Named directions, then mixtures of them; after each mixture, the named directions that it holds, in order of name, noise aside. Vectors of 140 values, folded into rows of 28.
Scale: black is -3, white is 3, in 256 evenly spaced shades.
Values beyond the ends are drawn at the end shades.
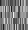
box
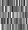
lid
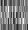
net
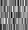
box, lid, net.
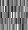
box, lid, net.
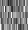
box, lid.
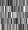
box, lid.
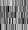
box, lid, net.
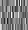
box, lid.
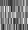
box, lid, net.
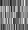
box, net.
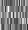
lid, net.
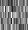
box, lid.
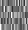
lid.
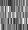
box, lid, net.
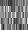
box, lid, net.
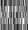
net.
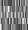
lid, net.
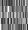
lid, net.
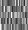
lid.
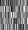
box, lid.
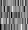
lid.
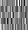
box, lid.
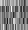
box, net.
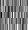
box, net.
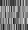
box, net.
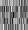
box.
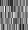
box, lid.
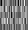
box, lid, net.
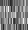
box, lid, net.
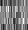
box, net.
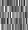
lid.
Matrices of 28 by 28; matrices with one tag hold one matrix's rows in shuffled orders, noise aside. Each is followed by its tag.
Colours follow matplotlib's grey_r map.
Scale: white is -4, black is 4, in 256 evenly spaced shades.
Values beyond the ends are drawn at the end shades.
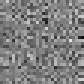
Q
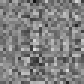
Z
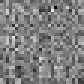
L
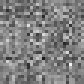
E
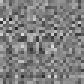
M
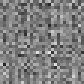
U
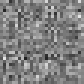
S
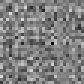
M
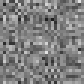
S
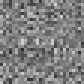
M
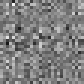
L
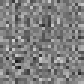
L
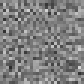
S
